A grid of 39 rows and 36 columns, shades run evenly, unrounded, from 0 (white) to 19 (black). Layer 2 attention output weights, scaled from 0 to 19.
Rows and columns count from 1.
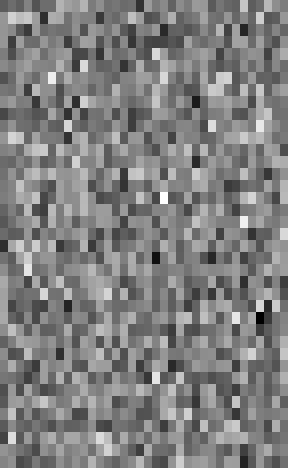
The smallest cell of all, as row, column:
17, 21
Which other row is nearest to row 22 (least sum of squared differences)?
23
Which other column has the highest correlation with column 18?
5
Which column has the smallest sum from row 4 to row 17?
11
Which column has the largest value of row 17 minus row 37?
13
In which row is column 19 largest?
32
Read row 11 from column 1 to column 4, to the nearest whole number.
10 8 11 11
